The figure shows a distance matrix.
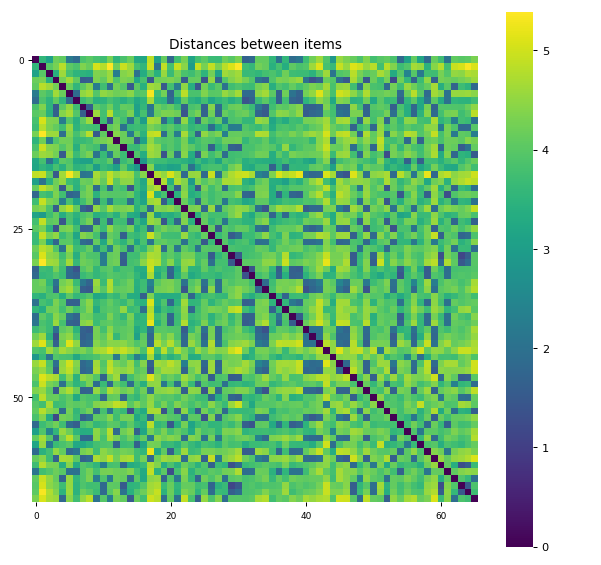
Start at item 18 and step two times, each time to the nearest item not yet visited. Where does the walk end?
23
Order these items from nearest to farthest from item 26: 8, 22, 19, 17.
19, 8, 22, 17
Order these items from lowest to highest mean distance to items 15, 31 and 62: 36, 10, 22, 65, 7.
36, 65, 7, 10, 22
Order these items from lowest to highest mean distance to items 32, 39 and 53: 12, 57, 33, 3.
3, 33, 57, 12
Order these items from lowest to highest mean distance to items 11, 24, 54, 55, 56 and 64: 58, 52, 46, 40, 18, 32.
52, 32, 40, 58, 46, 18
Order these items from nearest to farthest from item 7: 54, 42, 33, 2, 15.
42, 33, 15, 2, 54
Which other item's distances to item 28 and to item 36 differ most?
5
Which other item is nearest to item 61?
20
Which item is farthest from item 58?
17
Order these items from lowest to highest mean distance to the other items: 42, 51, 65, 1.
42, 65, 51, 1
